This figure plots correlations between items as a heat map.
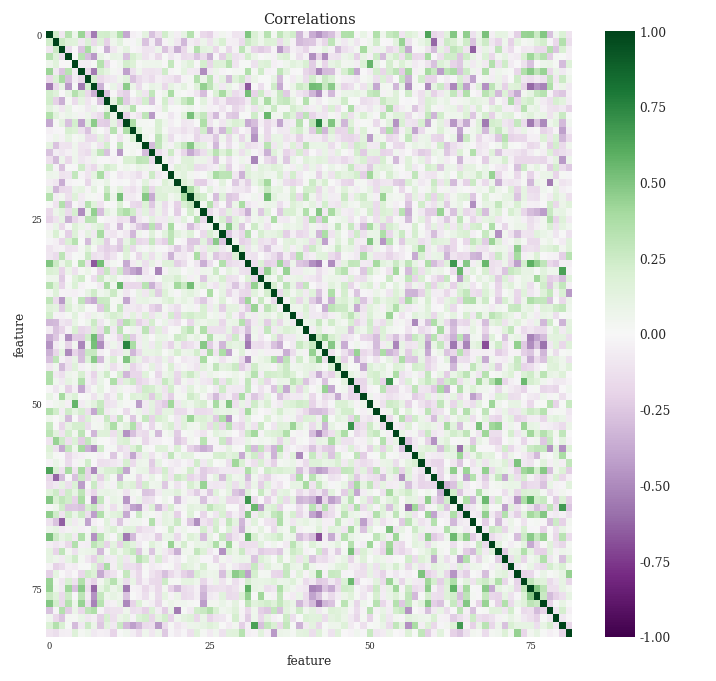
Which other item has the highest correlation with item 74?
47
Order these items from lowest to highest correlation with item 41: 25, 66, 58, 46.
46, 66, 58, 25
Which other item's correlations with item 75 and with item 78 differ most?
7
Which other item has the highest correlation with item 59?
0
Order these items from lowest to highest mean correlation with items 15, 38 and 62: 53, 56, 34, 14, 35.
35, 14, 56, 34, 53
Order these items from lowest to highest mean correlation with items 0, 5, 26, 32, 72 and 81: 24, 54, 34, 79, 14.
14, 24, 79, 34, 54
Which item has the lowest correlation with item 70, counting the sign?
27
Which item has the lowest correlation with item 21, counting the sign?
1
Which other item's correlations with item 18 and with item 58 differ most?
73
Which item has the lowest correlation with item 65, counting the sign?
42
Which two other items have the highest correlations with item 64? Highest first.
80, 32
